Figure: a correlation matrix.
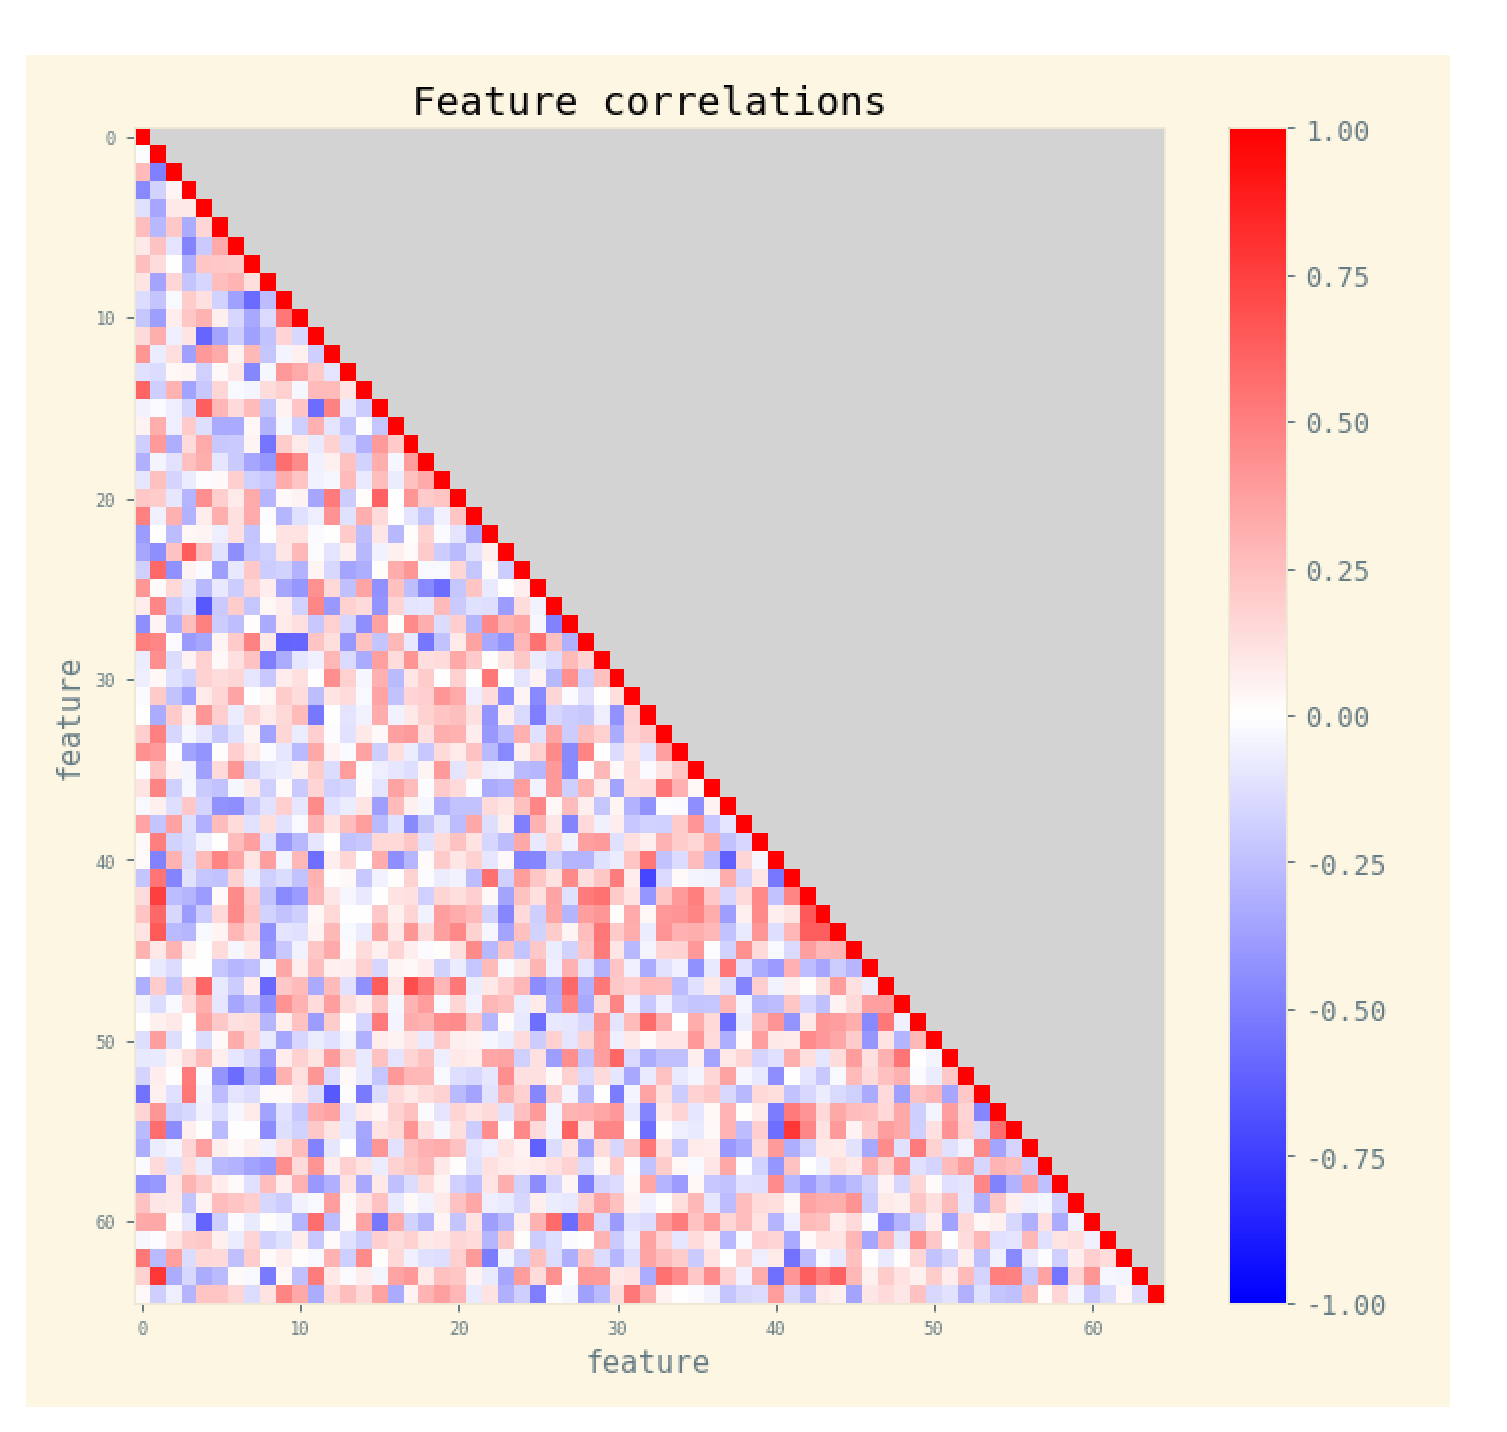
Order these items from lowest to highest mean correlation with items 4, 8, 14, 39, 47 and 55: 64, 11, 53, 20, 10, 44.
11, 53, 10, 64, 44, 20
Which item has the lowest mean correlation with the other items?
8
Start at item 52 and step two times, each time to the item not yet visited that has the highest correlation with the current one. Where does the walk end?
23
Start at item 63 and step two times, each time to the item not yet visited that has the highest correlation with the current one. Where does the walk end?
42
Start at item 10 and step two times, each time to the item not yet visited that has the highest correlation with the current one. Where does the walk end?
18
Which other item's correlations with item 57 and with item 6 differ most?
52
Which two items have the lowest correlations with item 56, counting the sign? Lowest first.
25, 11
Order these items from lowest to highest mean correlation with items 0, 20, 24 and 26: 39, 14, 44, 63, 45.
45, 14, 39, 44, 63
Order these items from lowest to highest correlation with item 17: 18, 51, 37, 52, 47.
37, 51, 52, 18, 47
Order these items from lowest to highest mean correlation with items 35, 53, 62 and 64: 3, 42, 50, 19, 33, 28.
28, 42, 3, 50, 33, 19
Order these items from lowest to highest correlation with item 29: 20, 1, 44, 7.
7, 20, 1, 44
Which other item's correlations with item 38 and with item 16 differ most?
24
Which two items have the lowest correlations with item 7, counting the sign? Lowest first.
9, 13
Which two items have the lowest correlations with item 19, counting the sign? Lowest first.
25, 37
